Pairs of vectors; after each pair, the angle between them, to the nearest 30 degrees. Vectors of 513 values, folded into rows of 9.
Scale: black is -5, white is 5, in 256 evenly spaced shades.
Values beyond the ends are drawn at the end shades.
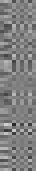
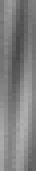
90 degrees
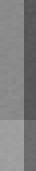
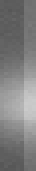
120 degrees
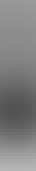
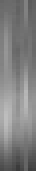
150 degrees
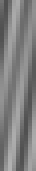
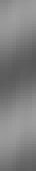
90 degrees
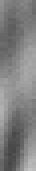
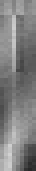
150 degrees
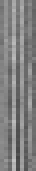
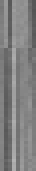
60 degrees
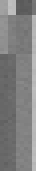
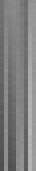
60 degrees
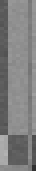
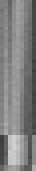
120 degrees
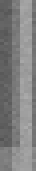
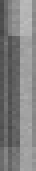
30 degrees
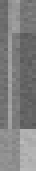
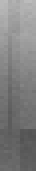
120 degrees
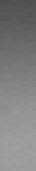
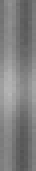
90 degrees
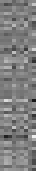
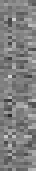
120 degrees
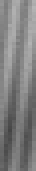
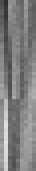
120 degrees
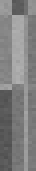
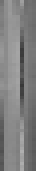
90 degrees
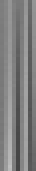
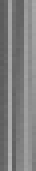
60 degrees
